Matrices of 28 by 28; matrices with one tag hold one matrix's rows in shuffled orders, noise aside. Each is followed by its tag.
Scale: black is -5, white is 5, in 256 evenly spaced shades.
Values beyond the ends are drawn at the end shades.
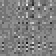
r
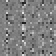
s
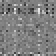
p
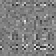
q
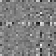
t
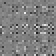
q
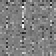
s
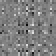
r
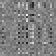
r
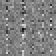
s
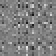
r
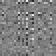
r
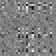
r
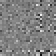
t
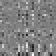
r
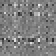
p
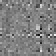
t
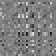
r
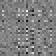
r
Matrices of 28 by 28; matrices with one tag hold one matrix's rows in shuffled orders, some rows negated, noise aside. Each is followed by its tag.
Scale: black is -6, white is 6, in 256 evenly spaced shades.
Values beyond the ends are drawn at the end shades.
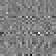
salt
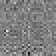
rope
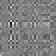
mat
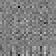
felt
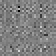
felt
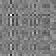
mat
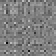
rope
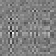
mat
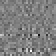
salt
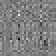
felt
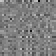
salt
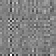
mat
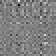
felt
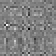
rope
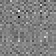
felt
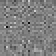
rope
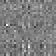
rope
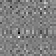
felt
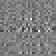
salt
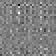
felt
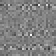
salt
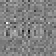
rope
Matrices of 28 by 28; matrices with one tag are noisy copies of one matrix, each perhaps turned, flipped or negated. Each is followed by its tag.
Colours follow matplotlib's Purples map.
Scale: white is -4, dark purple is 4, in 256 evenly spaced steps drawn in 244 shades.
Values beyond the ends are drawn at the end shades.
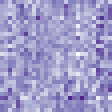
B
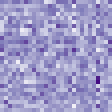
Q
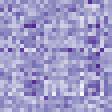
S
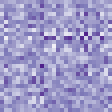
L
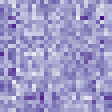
B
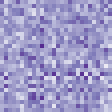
L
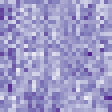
B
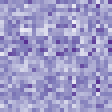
Q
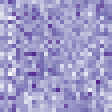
B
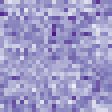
B
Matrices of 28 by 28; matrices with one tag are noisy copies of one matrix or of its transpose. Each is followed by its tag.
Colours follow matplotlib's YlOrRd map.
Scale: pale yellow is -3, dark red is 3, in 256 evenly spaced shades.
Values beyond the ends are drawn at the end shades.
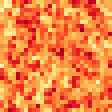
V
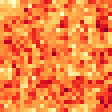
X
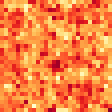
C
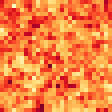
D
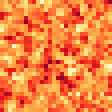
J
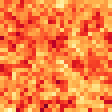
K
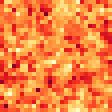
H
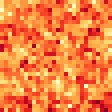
X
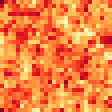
D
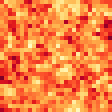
H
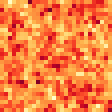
C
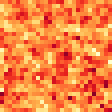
C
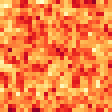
V
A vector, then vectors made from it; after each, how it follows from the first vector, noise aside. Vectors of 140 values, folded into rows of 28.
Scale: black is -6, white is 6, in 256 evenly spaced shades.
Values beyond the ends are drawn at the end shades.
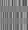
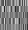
wrapped around, scaled up.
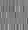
wrapped around, partly zeroed.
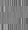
wrapped around, partly zeroed.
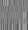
partly zeroed.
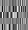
wrapped around, negated, scaled up.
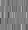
wrapped around, partly zeroed.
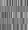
sign-scrambled.
